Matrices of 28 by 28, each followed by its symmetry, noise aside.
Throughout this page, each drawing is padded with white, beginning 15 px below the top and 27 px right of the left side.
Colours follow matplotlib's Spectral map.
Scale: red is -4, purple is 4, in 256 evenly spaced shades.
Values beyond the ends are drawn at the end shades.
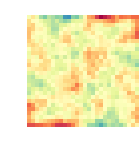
same after a half turn.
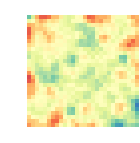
symmetric.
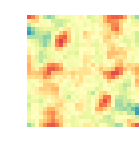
same after a half turn.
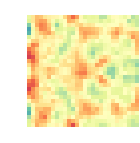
mirrored top to bottom.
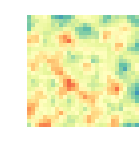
symmetric across the other diagonal.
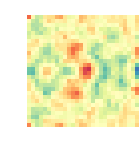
mirrored top to bottom.
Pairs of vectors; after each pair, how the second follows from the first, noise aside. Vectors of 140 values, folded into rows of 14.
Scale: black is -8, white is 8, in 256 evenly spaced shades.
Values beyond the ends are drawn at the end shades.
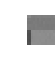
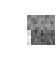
negated, scaled up.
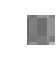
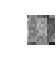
negated, scaled up.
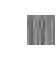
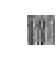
scaled up.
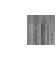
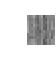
wrapped around.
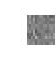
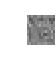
wrapped around.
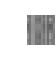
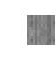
reversed, negated, shrunk.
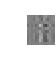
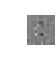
reversed, negated, partly zeroed.
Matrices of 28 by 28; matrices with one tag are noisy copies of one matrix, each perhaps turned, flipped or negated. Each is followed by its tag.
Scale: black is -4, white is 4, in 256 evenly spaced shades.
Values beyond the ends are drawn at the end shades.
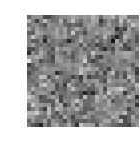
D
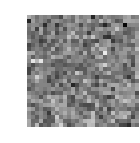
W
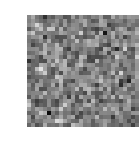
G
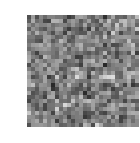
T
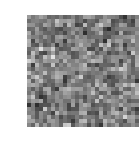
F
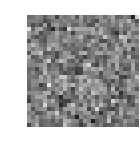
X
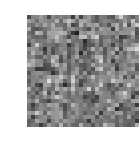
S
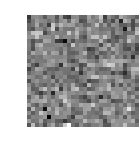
F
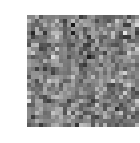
S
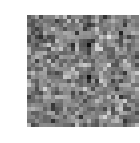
T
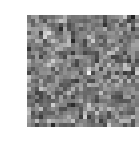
S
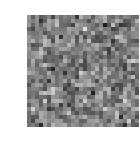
X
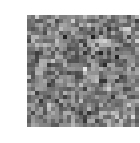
X
